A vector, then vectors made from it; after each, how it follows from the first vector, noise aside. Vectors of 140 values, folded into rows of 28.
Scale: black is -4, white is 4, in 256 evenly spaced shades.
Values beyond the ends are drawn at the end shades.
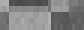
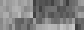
reversed, negated.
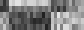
negated, scaled up.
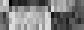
scaled up.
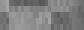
shrunk.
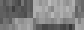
reversed.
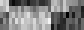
scaled up.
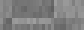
wrapped around, negated, shrunk.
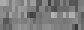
wrapped around, negated, partly zeroed.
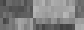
reversed.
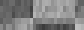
reversed.
